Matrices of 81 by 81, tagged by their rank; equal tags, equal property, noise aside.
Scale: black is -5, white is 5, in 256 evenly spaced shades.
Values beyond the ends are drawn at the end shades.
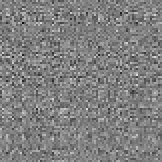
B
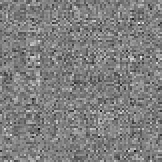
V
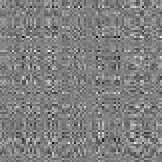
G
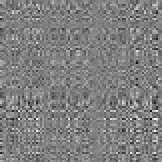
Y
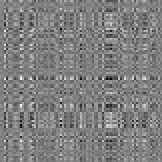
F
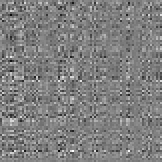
G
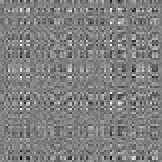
F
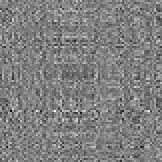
B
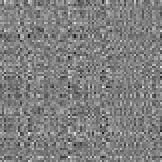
G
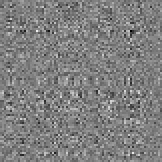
B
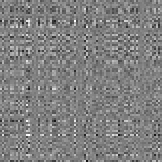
Y
